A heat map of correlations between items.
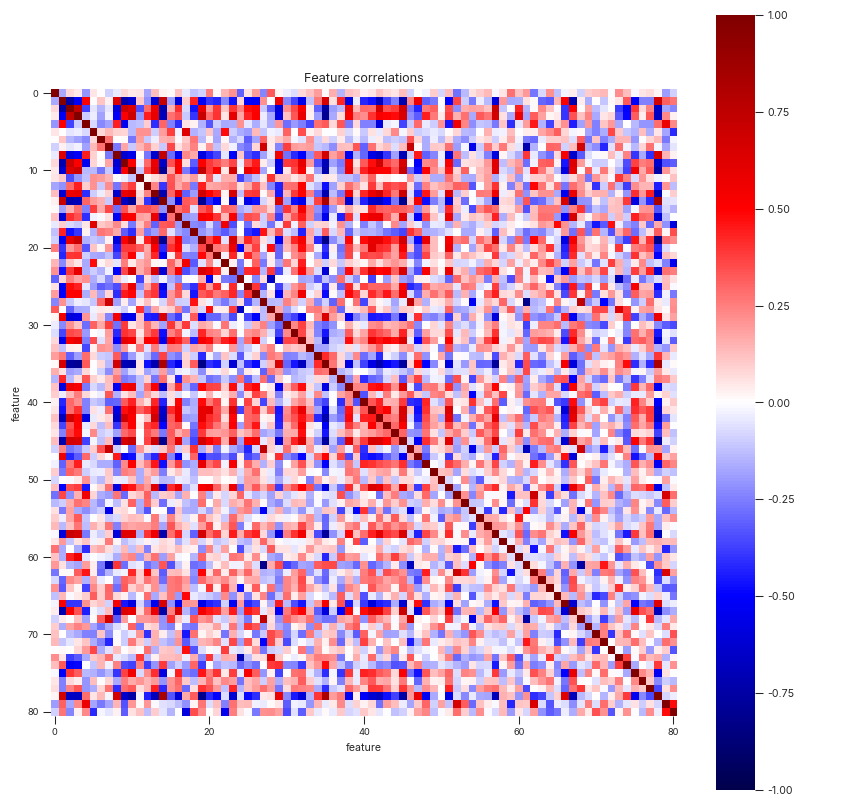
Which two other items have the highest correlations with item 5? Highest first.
17, 22
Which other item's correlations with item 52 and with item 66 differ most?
62
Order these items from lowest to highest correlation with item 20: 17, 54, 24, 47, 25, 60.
24, 47, 54, 17, 60, 25
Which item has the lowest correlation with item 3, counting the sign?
35
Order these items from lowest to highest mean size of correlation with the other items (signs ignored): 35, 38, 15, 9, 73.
73, 15, 38, 9, 35
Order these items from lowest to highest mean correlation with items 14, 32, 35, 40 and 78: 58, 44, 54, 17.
44, 58, 54, 17
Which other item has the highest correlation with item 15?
32
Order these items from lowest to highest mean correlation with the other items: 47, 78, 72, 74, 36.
78, 47, 74, 36, 72
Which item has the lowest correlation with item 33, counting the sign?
4
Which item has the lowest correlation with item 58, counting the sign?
54
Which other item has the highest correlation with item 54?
61
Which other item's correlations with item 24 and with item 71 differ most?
28
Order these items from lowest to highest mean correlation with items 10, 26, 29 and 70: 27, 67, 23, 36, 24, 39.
27, 24, 39, 36, 67, 23
